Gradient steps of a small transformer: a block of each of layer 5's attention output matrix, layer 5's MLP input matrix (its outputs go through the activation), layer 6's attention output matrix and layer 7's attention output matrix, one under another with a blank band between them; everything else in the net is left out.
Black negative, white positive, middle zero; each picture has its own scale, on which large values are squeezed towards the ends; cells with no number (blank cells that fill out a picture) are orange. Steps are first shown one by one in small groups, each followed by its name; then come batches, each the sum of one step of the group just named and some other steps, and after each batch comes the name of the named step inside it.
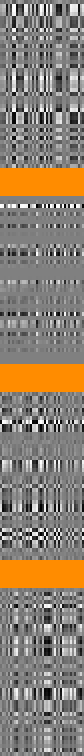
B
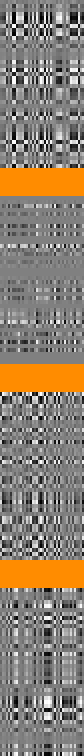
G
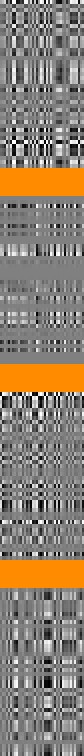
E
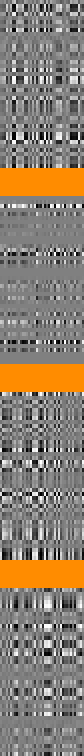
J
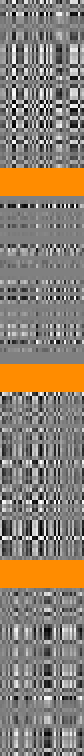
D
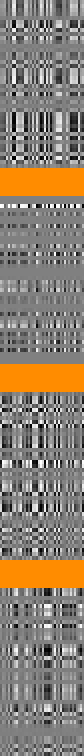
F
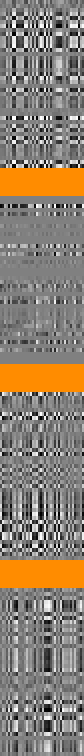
G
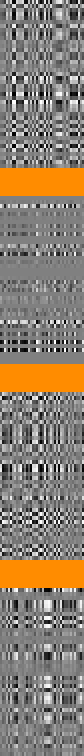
G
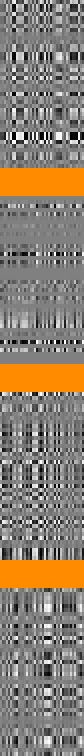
J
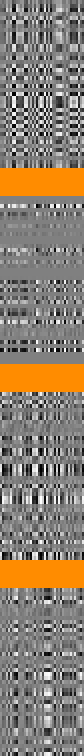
J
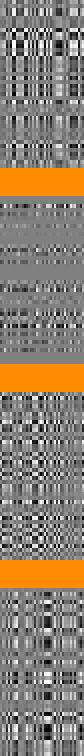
B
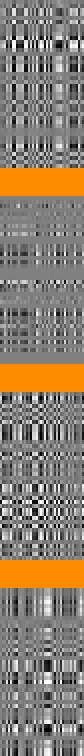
D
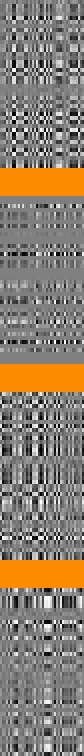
J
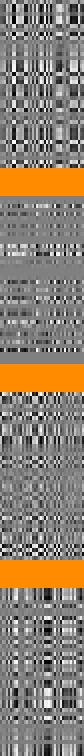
G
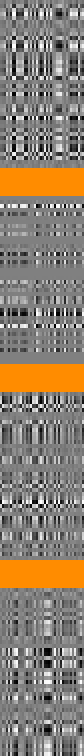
B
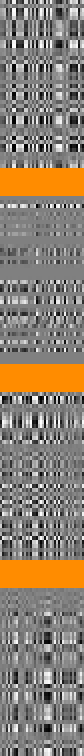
B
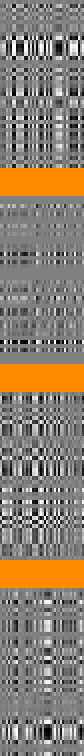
J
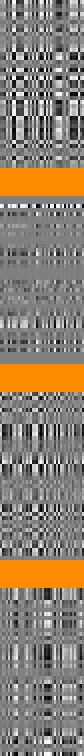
F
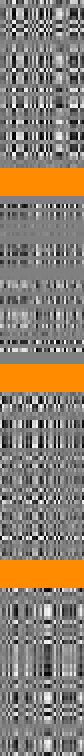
D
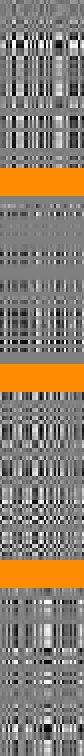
J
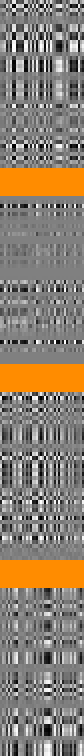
D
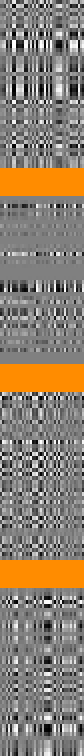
E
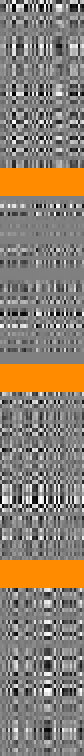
J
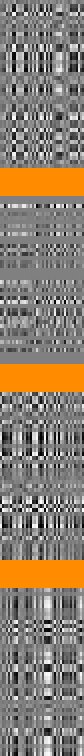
J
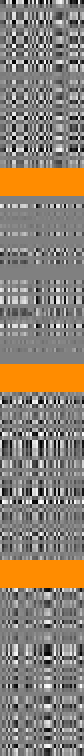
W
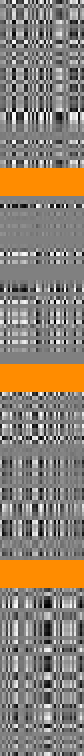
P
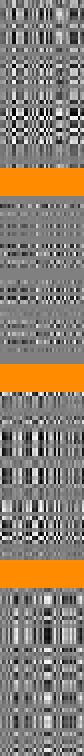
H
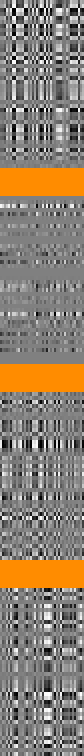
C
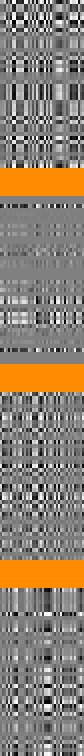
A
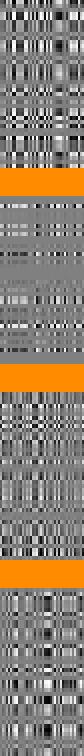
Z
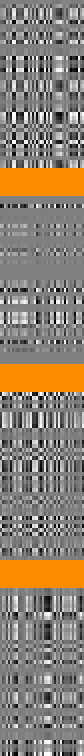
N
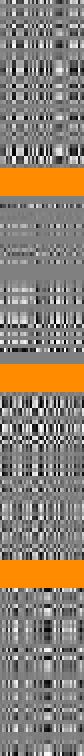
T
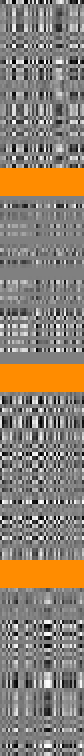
W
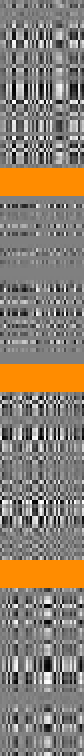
P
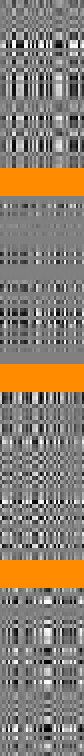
W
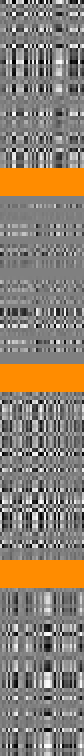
W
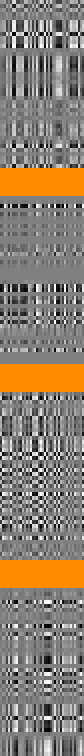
H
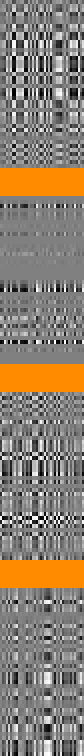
N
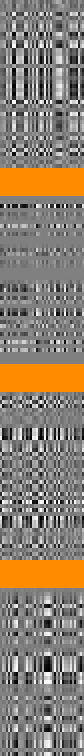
P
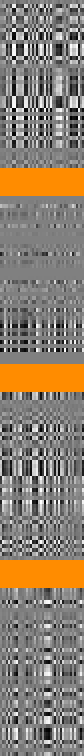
C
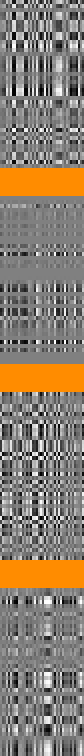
H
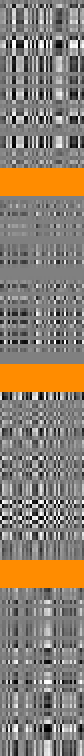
Z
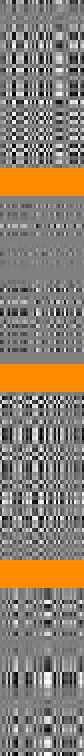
N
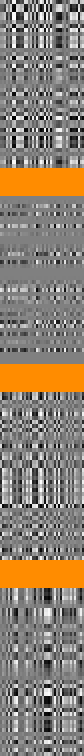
C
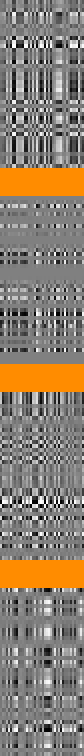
W
